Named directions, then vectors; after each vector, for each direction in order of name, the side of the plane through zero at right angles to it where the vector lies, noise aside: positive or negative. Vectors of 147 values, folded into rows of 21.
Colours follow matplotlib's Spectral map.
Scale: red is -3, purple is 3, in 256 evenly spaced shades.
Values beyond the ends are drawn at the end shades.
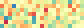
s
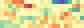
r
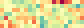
negative, negative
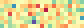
positive, positive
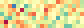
negative, positive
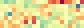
negative, negative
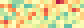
negative, positive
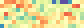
positive, positive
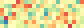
positive, negative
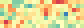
negative, positive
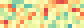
negative, positive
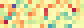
negative, positive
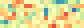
positive, negative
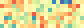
positive, positive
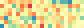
positive, positive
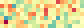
negative, positive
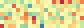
negative, negative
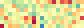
negative, negative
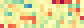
negative, negative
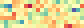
positive, negative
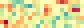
negative, positive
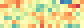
positive, positive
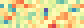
positive, negative
